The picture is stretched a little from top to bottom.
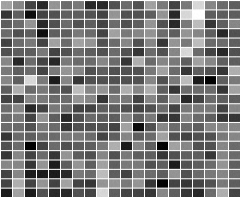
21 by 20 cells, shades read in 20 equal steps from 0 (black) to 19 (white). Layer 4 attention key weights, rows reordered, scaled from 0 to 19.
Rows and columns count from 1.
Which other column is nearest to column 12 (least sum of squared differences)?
10
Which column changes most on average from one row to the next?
16
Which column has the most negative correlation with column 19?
13
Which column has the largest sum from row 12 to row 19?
2
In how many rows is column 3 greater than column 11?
6
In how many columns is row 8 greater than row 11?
10
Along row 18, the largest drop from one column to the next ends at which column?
5
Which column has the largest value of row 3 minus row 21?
17
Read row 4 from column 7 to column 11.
9 8 5 12 9
